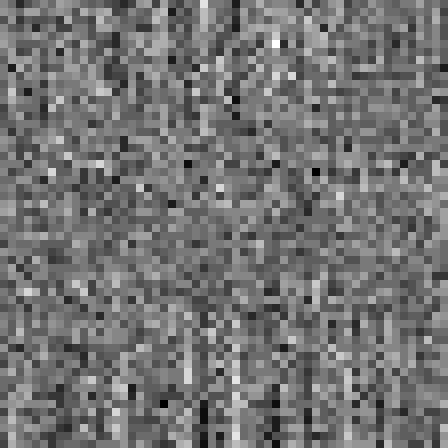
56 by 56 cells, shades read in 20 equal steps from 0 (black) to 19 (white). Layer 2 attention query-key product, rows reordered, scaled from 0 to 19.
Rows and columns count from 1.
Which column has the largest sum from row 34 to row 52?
30
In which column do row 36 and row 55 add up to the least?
34
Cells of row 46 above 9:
24
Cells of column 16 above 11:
6
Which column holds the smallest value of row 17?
32
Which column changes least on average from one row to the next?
49
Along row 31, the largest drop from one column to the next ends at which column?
17
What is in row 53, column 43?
8
